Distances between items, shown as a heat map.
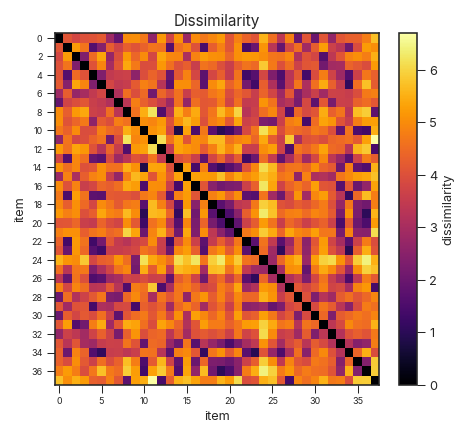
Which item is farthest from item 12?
11
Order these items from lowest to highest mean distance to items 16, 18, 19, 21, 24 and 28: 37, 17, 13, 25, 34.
13, 34, 17, 25, 37
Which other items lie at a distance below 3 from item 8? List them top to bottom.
12, 27, 37
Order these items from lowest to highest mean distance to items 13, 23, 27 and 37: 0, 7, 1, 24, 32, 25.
1, 7, 32, 25, 0, 24
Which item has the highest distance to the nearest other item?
15
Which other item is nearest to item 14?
10
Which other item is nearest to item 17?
34
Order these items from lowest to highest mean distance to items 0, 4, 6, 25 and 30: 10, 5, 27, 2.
5, 2, 27, 10
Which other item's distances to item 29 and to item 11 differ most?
9
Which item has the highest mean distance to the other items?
24
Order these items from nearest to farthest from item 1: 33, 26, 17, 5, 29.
17, 26, 5, 29, 33
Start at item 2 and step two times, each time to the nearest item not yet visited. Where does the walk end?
3
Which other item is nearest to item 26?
23
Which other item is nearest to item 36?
19
